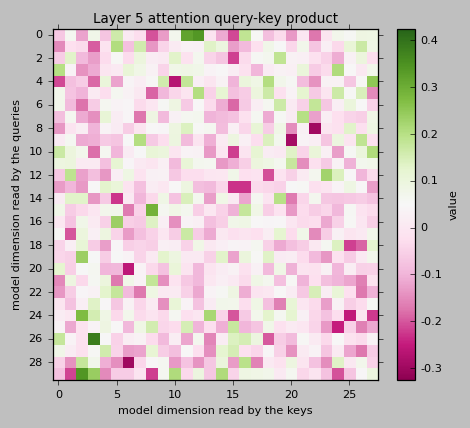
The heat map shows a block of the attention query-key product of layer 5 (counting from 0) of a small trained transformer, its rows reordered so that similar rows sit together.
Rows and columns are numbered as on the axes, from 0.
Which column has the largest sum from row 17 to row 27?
3
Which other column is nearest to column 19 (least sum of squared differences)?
9
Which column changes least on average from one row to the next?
7
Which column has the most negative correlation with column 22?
11
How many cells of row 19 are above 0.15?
1
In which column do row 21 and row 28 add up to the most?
8
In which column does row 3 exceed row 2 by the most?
24
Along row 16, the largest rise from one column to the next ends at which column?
5
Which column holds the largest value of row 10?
27
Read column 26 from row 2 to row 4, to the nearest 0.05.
0.1 0 0.05
